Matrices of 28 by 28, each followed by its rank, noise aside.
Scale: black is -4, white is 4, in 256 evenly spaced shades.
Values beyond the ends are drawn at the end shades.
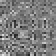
five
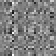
two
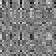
two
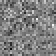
five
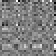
two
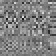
four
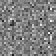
six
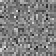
six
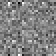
three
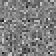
six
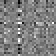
two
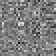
five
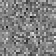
six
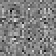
five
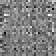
five
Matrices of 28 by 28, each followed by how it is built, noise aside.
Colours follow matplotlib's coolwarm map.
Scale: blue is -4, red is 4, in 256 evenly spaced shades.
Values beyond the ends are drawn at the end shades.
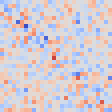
banded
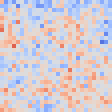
smooth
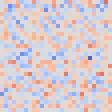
repeating columns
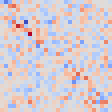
banded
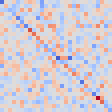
diagonal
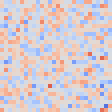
repeating rows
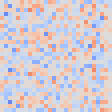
repeating rows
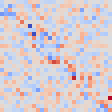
banded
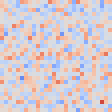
repeating columns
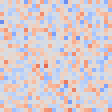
repeating columns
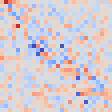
banded
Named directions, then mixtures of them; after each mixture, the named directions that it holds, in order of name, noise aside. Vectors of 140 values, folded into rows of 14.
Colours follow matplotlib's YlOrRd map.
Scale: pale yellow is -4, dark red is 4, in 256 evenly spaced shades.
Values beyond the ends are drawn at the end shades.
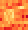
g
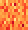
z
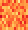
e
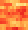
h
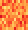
e.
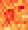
g, z.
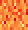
e, z.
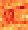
g.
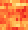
h.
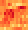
g, h.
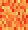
e.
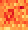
g, z.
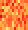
e, z.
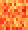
h, z.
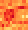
g.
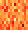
z.
